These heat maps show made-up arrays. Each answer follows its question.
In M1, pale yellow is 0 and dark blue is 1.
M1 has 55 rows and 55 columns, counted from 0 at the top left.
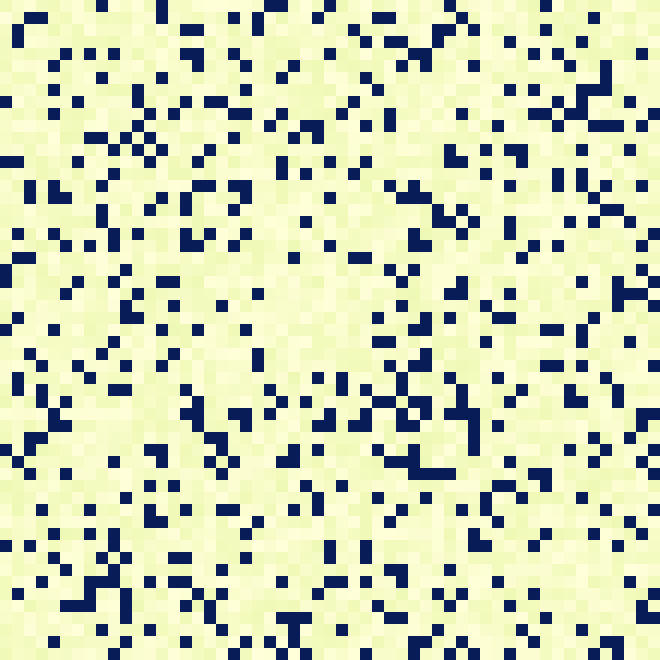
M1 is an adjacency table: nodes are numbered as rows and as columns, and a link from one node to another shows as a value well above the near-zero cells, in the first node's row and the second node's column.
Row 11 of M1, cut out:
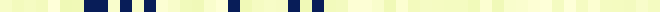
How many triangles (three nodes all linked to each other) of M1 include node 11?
1
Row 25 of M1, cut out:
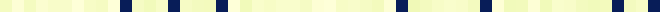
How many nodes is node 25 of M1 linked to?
7
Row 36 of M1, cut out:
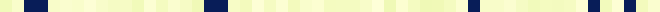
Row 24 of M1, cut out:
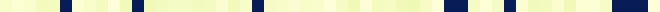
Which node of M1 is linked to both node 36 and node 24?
node 52
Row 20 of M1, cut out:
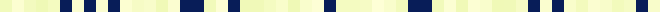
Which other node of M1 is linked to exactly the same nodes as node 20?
node 4
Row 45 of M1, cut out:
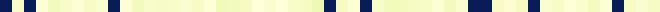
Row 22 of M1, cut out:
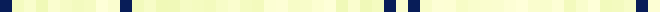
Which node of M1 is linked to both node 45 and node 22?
node 0
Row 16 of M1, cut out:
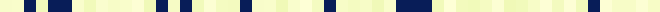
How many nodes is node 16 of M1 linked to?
11
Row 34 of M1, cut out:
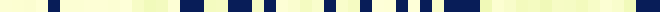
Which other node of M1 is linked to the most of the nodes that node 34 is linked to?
node 35
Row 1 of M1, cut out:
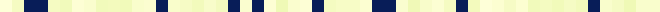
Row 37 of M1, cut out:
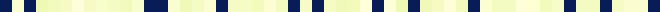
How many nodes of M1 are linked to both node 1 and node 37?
4
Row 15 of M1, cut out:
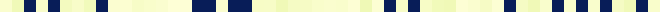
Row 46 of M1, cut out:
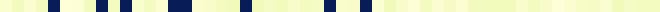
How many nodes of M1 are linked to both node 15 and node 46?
3
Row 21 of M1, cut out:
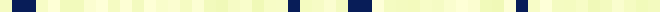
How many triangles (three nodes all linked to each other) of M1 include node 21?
2
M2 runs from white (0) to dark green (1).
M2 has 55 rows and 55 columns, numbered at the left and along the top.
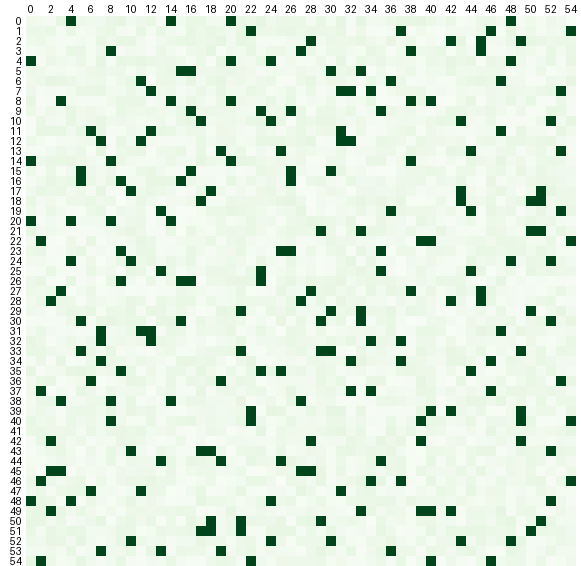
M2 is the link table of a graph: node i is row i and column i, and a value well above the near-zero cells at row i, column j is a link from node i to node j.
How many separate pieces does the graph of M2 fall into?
2
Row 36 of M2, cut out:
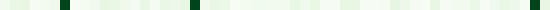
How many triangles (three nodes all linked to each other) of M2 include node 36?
1
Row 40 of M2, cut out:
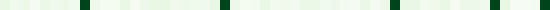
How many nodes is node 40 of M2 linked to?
5
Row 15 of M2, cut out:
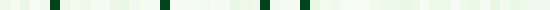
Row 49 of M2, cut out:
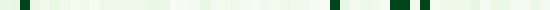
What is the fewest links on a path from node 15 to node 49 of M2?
3
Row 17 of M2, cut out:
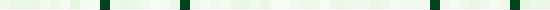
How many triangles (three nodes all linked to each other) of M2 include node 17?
3
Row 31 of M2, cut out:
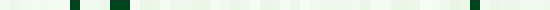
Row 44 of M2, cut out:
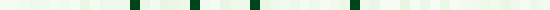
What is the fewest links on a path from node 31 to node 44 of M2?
4
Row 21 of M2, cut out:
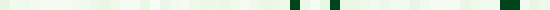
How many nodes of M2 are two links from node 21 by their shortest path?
5
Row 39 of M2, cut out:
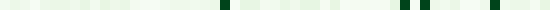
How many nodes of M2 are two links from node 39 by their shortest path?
6
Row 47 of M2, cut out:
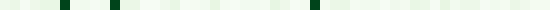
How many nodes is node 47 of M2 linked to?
3
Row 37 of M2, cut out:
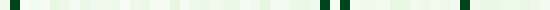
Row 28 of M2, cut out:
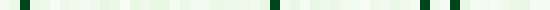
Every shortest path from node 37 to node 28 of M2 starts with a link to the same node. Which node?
node 1
